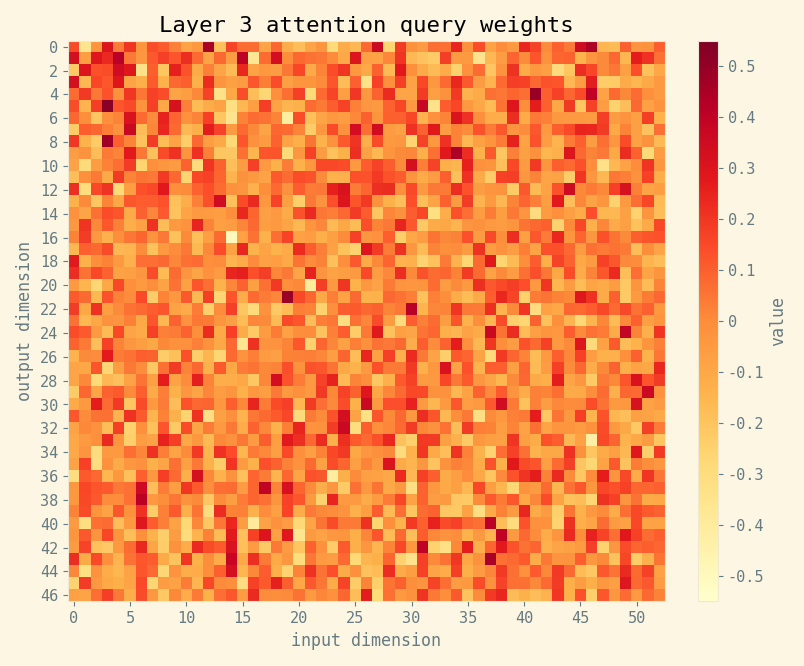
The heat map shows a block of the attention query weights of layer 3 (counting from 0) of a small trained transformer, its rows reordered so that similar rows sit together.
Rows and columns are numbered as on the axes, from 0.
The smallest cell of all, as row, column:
16, 14
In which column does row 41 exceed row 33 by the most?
46
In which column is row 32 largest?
24
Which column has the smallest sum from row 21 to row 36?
15
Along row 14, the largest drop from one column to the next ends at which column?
32
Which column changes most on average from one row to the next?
37
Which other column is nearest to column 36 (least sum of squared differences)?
42
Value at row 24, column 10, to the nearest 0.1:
0.1
